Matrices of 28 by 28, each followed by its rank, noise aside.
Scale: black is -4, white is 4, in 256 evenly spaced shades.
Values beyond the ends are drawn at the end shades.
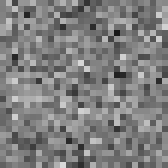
eight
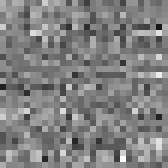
four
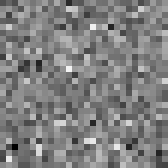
six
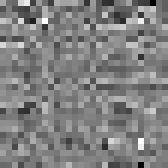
four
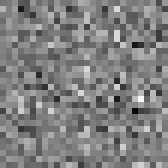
six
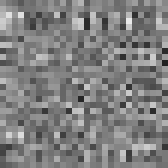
four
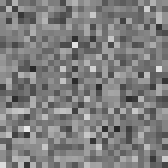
eight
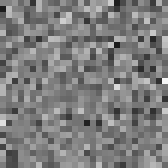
six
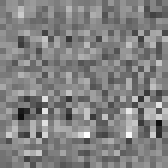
four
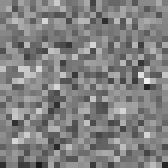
eight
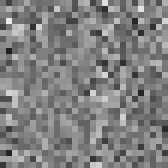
seven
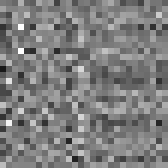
four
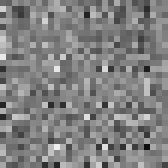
five
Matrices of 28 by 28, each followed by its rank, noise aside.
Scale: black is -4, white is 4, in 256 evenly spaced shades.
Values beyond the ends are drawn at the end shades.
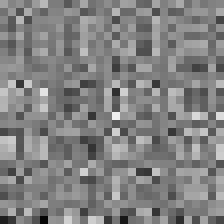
three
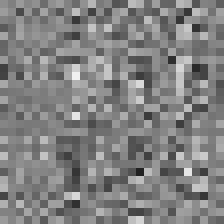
four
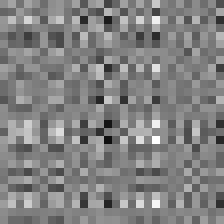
two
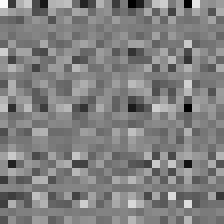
two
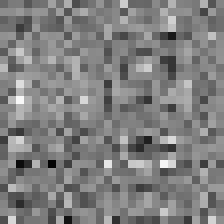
four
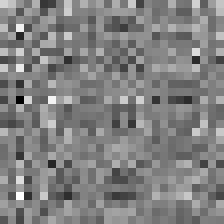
three
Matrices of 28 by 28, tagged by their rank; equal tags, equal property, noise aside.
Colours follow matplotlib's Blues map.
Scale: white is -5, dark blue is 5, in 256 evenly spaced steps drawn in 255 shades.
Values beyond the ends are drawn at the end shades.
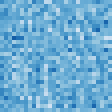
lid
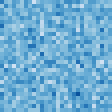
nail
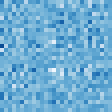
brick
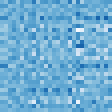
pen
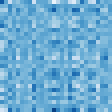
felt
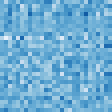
brick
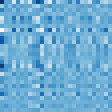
felt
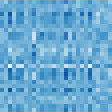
felt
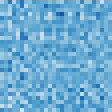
lid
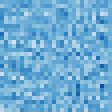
lid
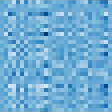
felt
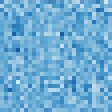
nail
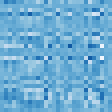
felt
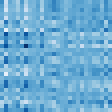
felt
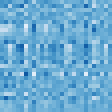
pen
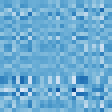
felt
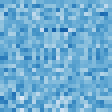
brick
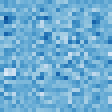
brick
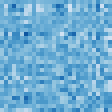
brick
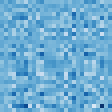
pen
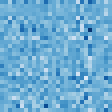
brick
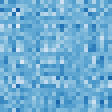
brick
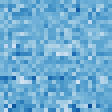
brick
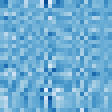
pen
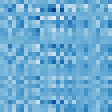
felt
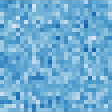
lid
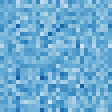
brick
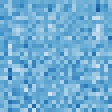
lid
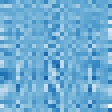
pen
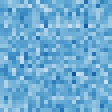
nail
